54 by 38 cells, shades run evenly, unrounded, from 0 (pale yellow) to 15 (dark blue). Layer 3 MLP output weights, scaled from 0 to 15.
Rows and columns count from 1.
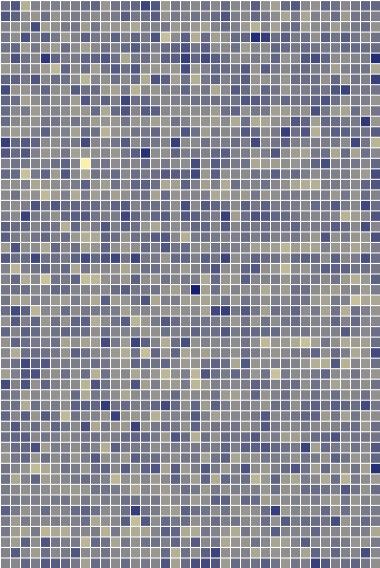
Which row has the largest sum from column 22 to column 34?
10
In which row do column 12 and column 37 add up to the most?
25
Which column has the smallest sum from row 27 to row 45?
37
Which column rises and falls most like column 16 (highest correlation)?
38
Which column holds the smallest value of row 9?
14
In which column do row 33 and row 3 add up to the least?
31
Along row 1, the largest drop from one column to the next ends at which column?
3
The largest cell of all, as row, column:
28, 20
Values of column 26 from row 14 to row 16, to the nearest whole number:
12 7 5
